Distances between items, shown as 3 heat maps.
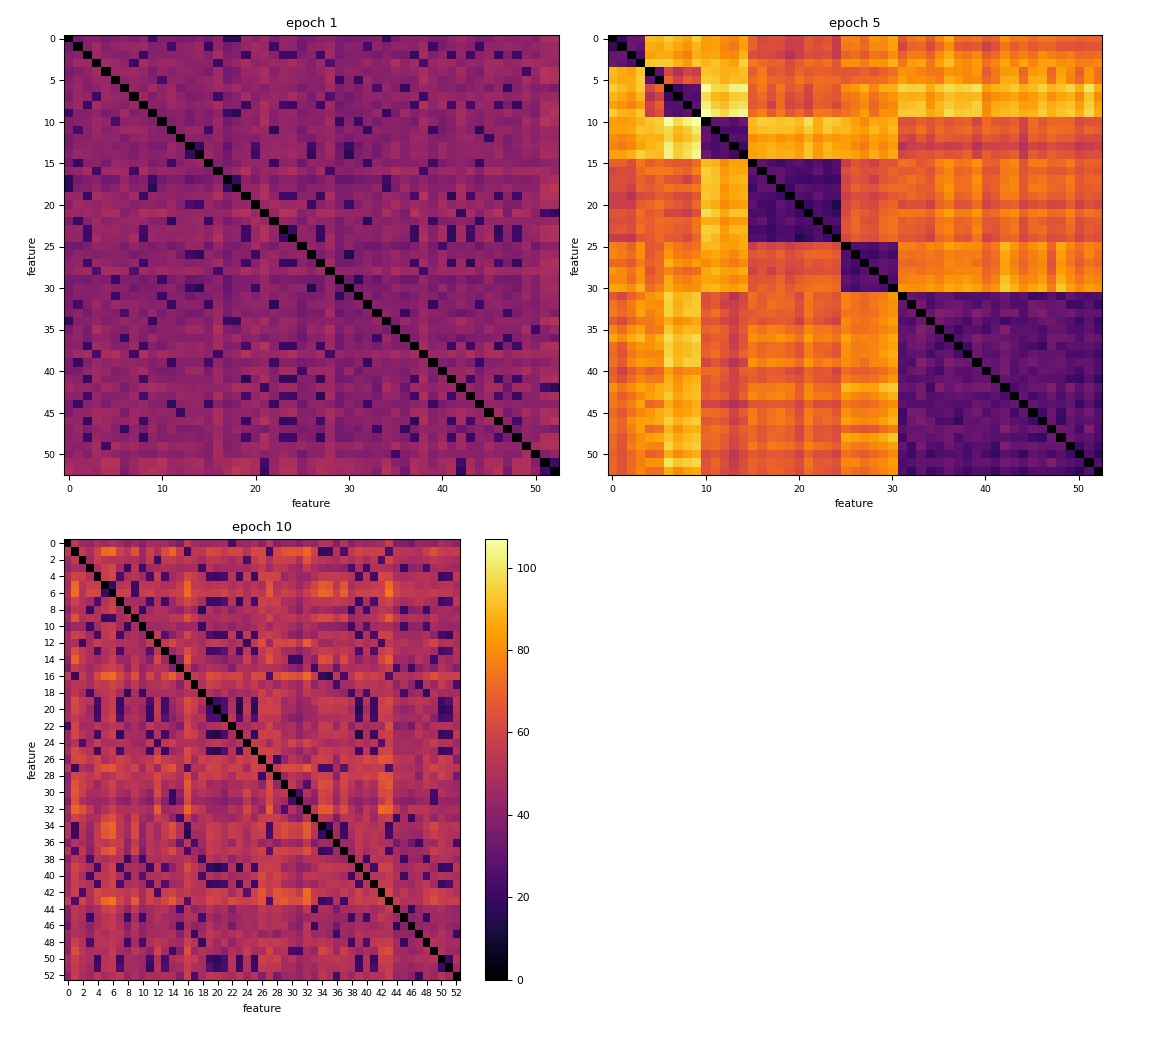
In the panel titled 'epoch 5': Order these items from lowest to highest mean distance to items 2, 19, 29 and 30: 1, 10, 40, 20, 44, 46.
20, 1, 40, 44, 46, 10
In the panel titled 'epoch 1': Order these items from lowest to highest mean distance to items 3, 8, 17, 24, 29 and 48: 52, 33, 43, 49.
43, 33, 49, 52
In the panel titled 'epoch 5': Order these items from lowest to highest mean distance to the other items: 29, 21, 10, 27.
21, 27, 29, 10
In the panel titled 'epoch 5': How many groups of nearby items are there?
7
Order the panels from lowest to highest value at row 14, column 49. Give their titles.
epoch 10, epoch 1, epoch 5
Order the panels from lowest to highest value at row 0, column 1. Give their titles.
epoch 5, epoch 1, epoch 10
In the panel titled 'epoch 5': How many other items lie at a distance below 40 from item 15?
9
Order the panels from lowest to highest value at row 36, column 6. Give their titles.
epoch 1, epoch 10, epoch 5
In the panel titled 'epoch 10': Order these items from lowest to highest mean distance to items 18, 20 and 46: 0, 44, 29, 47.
44, 0, 47, 29
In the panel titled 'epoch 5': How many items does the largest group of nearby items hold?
22
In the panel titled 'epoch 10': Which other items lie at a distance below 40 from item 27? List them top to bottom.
1, 16, 34, 35, 37, 43
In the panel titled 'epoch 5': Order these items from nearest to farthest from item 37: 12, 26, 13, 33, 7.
33, 13, 12, 26, 7
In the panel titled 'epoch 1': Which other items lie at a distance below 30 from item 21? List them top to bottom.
42, 51, 52
